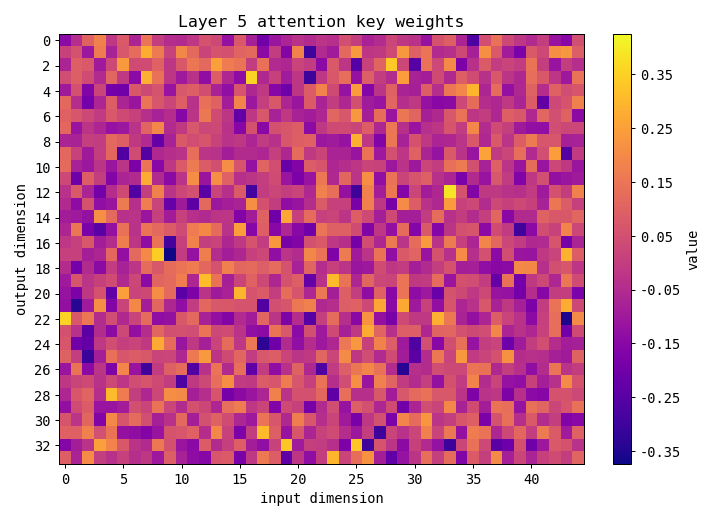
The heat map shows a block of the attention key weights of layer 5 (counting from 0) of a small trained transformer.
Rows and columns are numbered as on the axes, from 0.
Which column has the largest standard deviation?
25
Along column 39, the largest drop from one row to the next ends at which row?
19
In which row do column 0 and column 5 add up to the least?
4
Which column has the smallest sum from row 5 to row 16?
9
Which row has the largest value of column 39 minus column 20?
18
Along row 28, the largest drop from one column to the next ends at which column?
23
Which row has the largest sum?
1
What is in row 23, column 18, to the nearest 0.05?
0.15
